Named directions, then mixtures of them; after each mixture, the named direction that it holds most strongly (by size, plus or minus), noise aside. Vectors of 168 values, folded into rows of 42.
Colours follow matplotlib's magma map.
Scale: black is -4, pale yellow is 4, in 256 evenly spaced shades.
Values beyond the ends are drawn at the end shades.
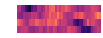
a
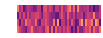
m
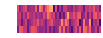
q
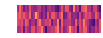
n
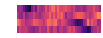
a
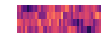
a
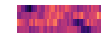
a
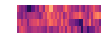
a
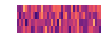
n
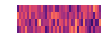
m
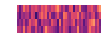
n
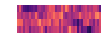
a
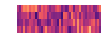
n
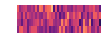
q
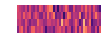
q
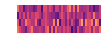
m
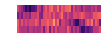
a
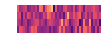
q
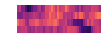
a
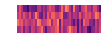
n
